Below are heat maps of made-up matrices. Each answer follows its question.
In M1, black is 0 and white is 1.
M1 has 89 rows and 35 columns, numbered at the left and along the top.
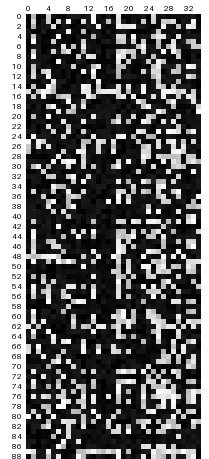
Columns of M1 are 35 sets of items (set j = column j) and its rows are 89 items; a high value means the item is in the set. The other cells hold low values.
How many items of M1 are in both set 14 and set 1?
5
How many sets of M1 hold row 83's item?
8
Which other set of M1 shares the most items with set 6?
27
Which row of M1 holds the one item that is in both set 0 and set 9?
62
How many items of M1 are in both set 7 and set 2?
1
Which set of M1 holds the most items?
18
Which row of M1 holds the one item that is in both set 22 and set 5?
23
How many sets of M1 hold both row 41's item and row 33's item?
3
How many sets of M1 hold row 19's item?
6
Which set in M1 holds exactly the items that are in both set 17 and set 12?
15
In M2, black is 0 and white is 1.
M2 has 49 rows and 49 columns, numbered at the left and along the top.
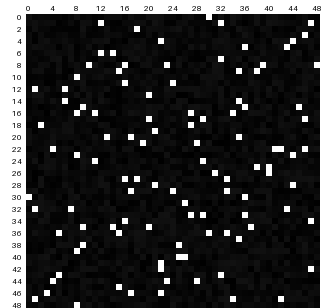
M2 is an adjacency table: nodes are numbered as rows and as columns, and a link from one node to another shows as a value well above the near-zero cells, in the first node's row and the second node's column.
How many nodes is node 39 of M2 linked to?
1
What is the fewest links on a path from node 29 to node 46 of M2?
2
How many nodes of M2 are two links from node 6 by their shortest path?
2
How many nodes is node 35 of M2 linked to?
4
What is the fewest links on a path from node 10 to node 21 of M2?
5
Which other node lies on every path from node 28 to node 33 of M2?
node 44
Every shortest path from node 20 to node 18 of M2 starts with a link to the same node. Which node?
node 17
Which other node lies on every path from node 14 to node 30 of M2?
node 36
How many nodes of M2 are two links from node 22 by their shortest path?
4
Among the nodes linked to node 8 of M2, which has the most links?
node 16
